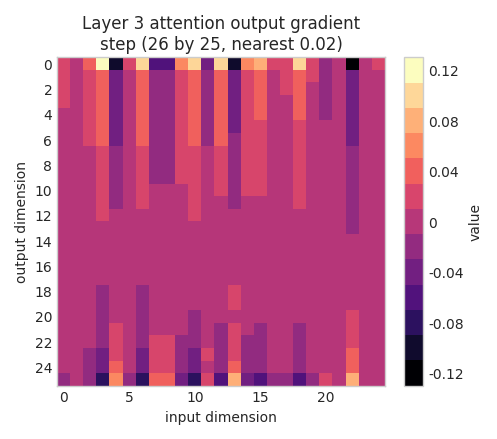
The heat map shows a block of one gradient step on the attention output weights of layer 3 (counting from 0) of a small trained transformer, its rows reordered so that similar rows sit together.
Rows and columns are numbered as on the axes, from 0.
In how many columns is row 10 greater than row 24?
9
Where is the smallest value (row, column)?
0, 22
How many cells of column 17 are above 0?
3
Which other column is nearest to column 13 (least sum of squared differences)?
4
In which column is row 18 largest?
13
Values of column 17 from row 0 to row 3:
0.02 0.02 0.02 0
